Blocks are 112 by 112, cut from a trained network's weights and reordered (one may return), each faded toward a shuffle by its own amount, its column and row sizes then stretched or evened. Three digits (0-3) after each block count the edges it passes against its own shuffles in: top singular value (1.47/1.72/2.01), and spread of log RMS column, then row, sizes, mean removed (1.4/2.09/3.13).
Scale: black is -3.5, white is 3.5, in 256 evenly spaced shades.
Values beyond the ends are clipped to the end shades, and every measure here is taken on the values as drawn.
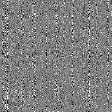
2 3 1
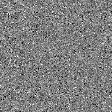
1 1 1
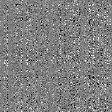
0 3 2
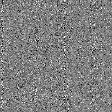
0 2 1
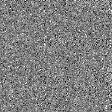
0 2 1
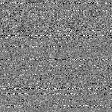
2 0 3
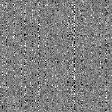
2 3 1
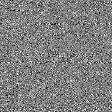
0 1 2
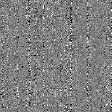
0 3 1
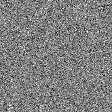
0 0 0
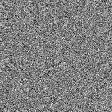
1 0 0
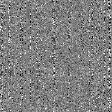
1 3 0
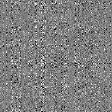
1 3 2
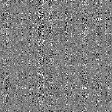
1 3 2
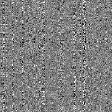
3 3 1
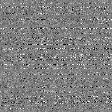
1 1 3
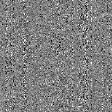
0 3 1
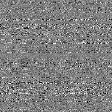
2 0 3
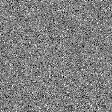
1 0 1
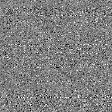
0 1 2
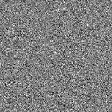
3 1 1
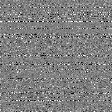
1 1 3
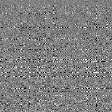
3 2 3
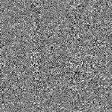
0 2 2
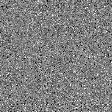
0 1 1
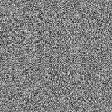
3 0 1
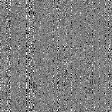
2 3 1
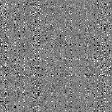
1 3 2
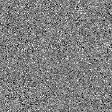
1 1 2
